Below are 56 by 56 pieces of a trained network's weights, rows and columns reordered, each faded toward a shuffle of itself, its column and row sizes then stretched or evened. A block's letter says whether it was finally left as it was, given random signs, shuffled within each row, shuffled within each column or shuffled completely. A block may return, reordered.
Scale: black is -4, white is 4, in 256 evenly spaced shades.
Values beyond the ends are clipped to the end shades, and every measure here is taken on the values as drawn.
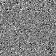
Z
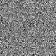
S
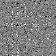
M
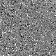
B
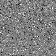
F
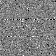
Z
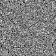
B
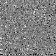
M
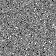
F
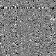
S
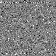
Z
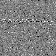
Z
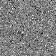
B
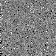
B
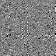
S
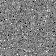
F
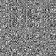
S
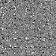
M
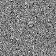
B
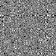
S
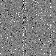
B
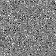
Z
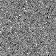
F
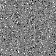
B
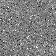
F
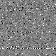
Z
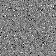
Z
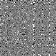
S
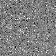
B
